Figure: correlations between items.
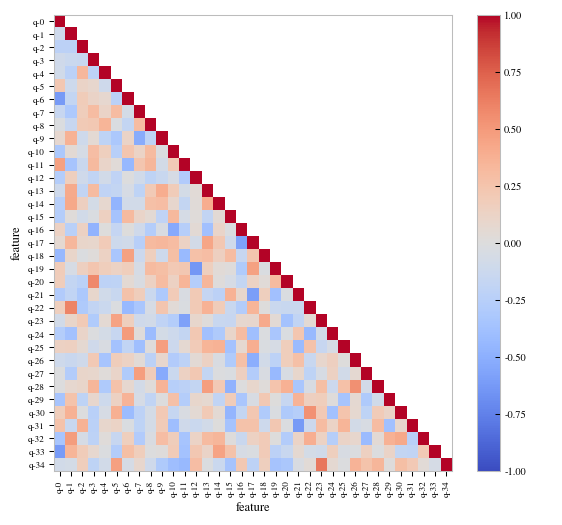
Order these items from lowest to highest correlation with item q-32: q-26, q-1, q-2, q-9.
q-2, q-26, q-9, q-1
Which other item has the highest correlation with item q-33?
q-14
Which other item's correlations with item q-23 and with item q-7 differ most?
q-11
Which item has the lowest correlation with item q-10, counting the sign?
q-16
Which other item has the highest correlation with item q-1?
q-22
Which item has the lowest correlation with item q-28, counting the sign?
q-15
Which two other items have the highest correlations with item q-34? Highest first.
q-23, q-5
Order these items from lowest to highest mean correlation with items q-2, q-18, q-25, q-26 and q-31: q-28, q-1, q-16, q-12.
q-1, q-12, q-16, q-28
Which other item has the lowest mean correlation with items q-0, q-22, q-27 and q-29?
q-6
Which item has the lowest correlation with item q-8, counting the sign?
q-24
